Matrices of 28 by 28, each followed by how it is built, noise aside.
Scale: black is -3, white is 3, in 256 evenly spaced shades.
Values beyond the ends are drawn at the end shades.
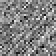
Hankel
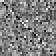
diagonal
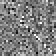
diagonal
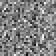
repeating rows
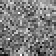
smooth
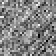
Hankel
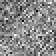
Hankel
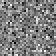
repeating rows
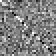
diagonal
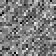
Hankel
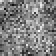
smooth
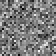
Hankel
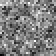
smooth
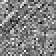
Hankel
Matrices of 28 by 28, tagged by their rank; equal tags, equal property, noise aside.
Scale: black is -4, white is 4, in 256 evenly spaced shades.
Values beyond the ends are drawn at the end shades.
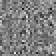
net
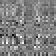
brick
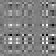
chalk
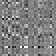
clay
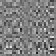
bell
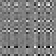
chalk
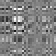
clay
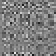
brick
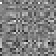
bell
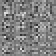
brick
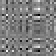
clay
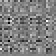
bell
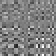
clay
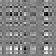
chalk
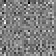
brick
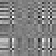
chalk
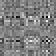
bell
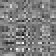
bell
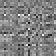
brick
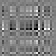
chalk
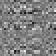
bell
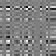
chalk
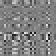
clay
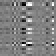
chalk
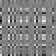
chalk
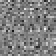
brick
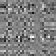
bell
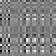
chalk
